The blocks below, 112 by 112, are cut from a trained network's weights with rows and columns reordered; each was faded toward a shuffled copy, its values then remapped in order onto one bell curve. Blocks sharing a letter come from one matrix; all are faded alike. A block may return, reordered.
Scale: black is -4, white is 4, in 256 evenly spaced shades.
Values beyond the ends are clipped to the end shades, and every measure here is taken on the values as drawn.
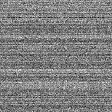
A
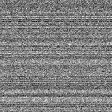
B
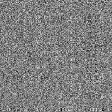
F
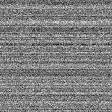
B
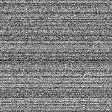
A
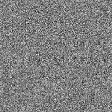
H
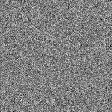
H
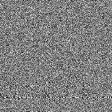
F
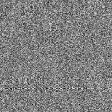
F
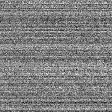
B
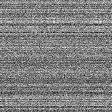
B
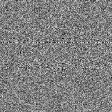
F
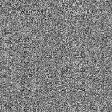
F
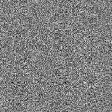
F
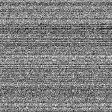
A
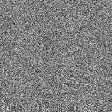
H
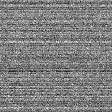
A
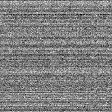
A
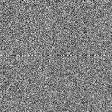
F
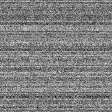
B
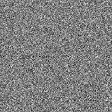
F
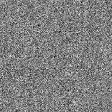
H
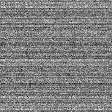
B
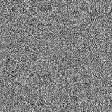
H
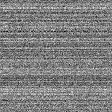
B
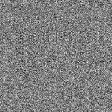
F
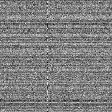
A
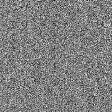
F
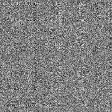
F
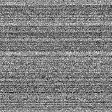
A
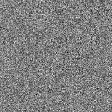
H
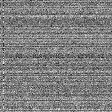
A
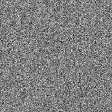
H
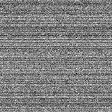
A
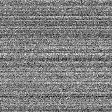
A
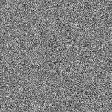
H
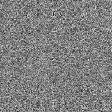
F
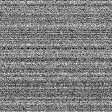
B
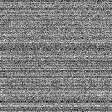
B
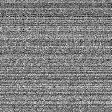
A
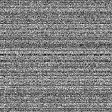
B
